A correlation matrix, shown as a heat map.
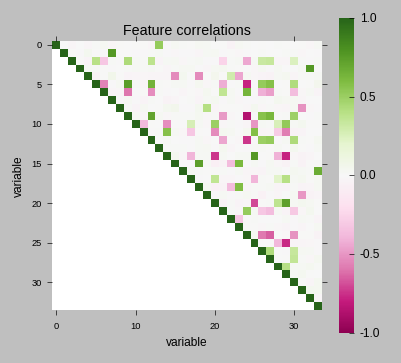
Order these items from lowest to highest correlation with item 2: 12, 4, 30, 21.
21, 4, 30, 12
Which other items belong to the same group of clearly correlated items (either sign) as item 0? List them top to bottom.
13
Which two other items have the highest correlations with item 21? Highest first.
24, 6
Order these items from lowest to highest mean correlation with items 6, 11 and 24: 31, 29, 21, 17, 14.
29, 17, 31, 14, 21
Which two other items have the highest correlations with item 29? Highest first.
20, 10
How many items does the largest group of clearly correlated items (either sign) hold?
10
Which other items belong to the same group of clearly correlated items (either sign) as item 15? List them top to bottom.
4, 18, 22, 23
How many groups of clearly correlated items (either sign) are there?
8
